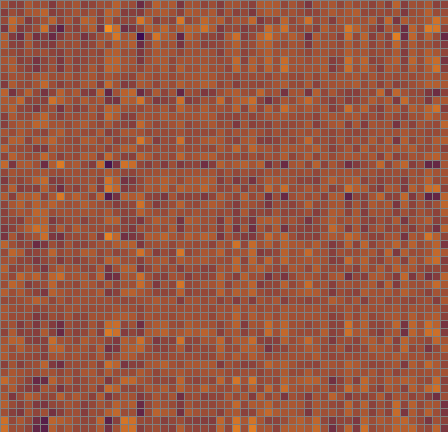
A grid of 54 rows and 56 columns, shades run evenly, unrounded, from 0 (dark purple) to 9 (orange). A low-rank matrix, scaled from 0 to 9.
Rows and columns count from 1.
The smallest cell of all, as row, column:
5, 18
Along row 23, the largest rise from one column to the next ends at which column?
14
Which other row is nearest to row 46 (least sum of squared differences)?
30
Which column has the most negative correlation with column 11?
50
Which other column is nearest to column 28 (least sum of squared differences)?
7
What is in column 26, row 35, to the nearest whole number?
4
